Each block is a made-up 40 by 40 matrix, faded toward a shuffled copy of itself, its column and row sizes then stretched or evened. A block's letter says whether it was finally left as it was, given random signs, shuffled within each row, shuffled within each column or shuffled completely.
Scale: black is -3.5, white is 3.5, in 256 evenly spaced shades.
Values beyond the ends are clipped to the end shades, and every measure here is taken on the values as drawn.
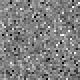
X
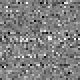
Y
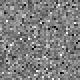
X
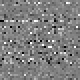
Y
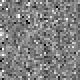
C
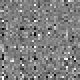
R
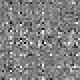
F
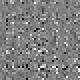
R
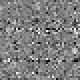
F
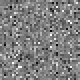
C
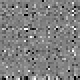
R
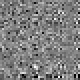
R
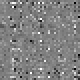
F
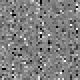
C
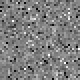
X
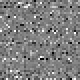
Y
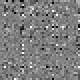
F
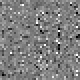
C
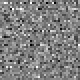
Y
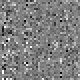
C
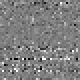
Y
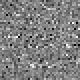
Y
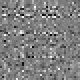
R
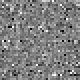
Y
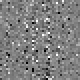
C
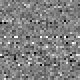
Y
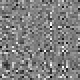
R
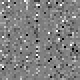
C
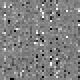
C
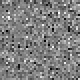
C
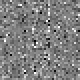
C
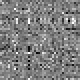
R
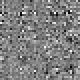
F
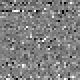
Y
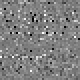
Y
